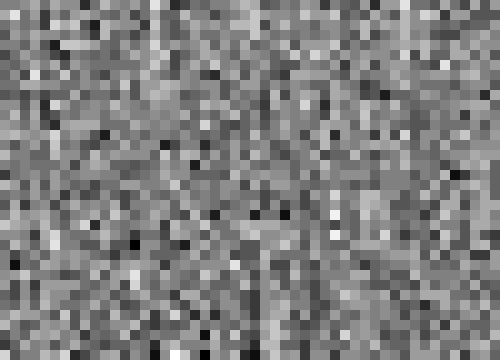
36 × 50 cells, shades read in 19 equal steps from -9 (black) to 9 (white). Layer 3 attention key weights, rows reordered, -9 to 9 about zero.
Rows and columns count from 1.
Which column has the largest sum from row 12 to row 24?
37
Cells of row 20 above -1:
27
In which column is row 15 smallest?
17
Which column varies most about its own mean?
26
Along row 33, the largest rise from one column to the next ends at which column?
46
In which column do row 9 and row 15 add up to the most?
13
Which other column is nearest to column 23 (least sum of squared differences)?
40
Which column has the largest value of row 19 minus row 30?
18
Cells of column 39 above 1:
11
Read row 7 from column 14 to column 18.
-1 1 5 1 -4
